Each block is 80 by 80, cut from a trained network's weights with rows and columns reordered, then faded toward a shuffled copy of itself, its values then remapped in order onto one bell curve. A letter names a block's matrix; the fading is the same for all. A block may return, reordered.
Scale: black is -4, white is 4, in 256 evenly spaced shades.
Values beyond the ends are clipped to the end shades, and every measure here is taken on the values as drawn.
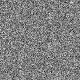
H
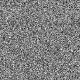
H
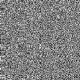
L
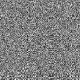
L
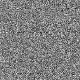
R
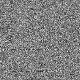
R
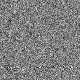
H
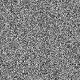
R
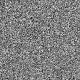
H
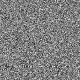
H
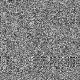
R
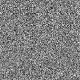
R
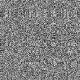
L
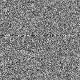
H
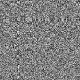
L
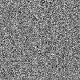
H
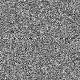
H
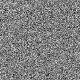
R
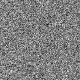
H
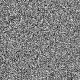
H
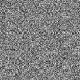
L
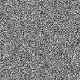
L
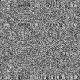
L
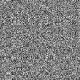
L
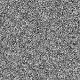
H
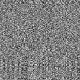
L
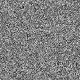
H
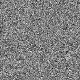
H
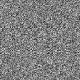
L
